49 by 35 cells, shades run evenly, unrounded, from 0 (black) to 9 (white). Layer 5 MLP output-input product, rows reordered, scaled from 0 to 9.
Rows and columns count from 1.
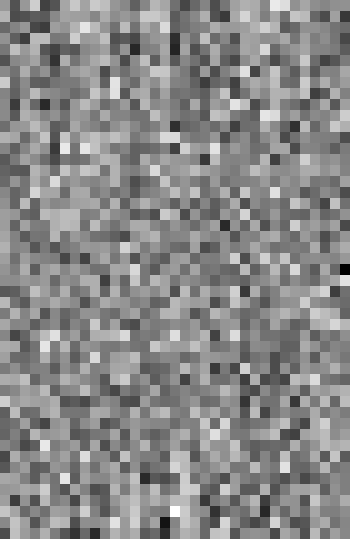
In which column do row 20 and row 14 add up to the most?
7
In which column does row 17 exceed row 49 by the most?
17
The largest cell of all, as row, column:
47, 18
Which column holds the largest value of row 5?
27
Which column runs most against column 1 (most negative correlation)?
22
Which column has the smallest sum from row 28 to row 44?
25
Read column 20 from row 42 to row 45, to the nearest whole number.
3 5 4 7
